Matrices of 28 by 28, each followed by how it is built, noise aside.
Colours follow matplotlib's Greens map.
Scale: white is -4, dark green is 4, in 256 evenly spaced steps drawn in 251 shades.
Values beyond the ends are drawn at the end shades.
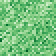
Hankel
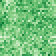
smooth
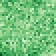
smooth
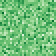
noise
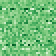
uneven rows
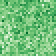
smooth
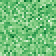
noise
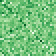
diagonal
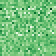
uneven rows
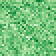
Toeplitz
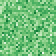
noise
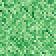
Toeplitz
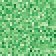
noise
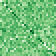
diagonal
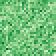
Hankel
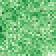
smooth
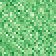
Toeplitz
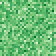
Hankel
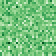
low rank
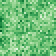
smooth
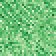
Toeplitz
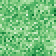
smooth
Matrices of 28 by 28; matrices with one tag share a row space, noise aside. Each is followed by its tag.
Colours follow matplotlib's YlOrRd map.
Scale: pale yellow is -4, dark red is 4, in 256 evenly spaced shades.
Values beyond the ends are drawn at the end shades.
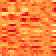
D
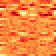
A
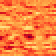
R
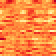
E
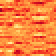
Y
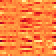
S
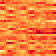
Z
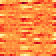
S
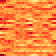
E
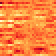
Y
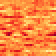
R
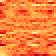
E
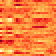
Y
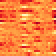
S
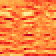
R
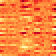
S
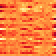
S
